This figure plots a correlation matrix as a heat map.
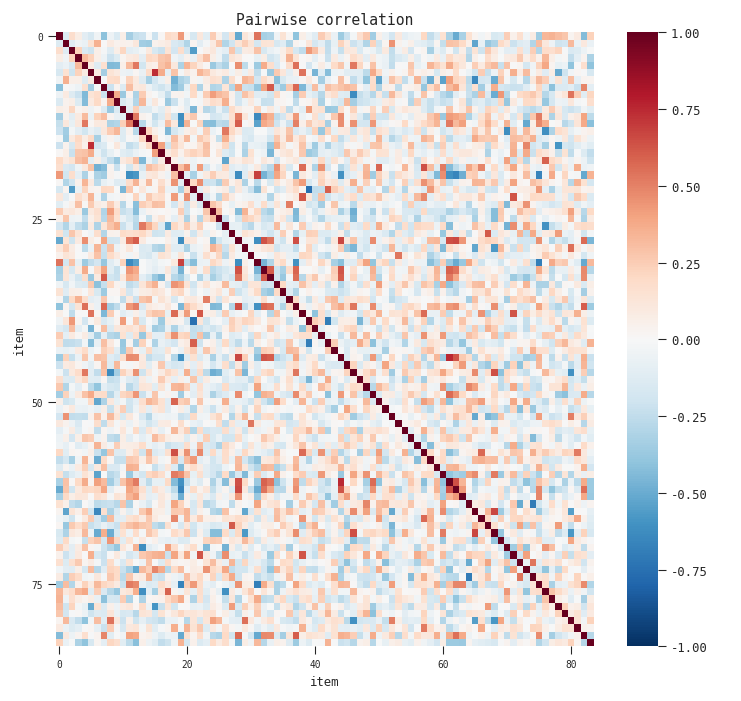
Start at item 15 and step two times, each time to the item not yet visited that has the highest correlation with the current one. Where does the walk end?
38
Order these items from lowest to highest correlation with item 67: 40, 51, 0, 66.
51, 0, 66, 40
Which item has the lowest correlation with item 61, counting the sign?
19
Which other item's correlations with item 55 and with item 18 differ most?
57
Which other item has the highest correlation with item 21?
42
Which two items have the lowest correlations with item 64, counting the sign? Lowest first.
74, 72
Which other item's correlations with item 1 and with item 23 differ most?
36
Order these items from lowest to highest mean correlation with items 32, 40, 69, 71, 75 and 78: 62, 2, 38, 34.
34, 2, 38, 62
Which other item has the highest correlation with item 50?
18
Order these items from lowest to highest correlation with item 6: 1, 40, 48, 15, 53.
48, 15, 40, 53, 1
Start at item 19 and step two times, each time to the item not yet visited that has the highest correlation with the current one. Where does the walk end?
0
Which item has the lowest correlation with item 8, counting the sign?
46
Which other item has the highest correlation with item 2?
39
